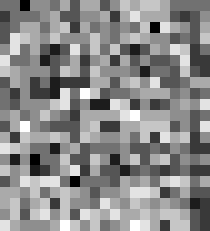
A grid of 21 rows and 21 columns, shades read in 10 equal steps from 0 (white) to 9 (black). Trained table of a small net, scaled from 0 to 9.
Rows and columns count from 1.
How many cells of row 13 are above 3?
8
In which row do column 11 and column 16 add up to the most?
10
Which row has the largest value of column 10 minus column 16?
18
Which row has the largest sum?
16
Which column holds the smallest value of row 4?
2
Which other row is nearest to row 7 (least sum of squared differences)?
14
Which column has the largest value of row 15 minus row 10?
12
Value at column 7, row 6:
5
